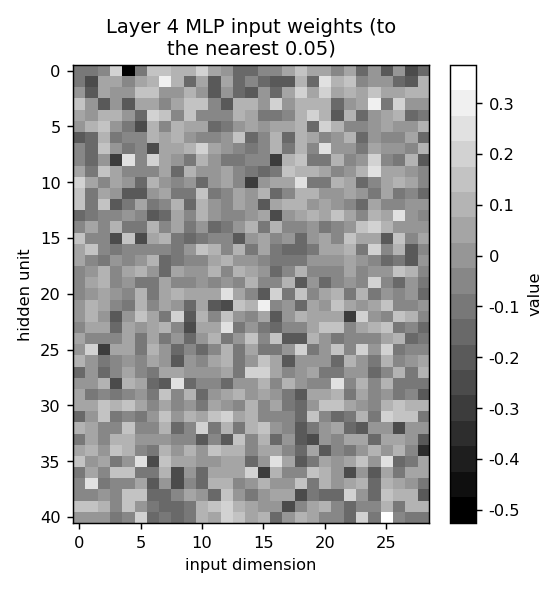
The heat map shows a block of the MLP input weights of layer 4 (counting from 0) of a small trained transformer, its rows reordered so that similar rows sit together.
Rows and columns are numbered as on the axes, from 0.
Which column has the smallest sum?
28
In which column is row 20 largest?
12
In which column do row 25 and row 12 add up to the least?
15
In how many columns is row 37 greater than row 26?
10
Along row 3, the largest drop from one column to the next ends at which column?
25
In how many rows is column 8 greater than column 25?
15
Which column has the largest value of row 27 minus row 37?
8
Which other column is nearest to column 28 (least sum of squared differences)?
20
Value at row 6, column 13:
0.15
